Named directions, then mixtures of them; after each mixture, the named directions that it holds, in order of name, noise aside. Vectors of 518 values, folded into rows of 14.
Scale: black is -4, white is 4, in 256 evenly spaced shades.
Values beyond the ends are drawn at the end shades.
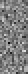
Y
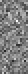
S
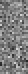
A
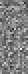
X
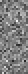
S.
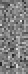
A, X.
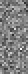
X.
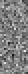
A, X, Y.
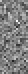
S.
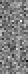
A.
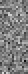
A, S, Y.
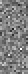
A, X.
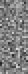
A, X.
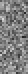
A, S, Y.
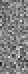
A.
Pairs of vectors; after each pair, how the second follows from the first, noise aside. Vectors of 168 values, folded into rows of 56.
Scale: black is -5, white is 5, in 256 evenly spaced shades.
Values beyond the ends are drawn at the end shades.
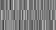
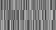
wrapped around, negated.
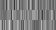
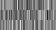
wrapped around, negated.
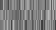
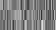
negated.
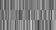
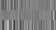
wrapped around, partly zeroed.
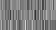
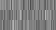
reversed, negated, shrunk.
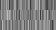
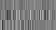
negated, partly zeroed.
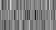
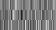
wrapped around, negated.
